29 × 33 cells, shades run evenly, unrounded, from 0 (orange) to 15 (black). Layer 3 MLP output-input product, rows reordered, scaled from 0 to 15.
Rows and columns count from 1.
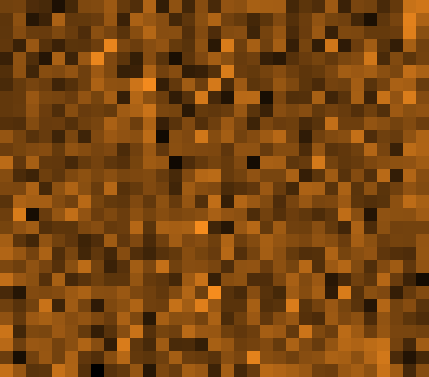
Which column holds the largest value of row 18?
18
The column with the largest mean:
14
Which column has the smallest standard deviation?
19
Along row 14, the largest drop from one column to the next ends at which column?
32
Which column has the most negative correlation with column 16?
29
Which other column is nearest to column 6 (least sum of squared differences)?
27
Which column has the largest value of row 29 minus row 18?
8
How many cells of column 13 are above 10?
4
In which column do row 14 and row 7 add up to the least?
17
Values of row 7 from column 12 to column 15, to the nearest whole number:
0 12 9 5
